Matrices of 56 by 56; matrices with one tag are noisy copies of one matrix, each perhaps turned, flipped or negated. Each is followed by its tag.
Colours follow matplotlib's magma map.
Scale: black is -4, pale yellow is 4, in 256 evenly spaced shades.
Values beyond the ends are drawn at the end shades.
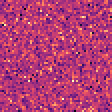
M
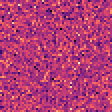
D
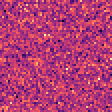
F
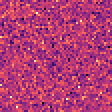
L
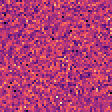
M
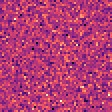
D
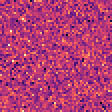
F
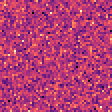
F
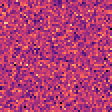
M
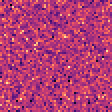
F
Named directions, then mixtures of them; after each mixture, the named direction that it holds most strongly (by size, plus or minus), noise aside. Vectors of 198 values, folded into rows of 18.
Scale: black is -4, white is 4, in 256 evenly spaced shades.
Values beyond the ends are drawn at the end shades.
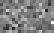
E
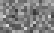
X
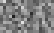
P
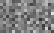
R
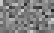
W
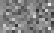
E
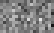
R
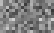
W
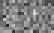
X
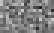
W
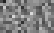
P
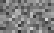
P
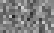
P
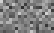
W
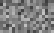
R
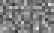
P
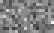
E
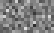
X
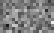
E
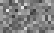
X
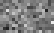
E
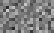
W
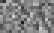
P
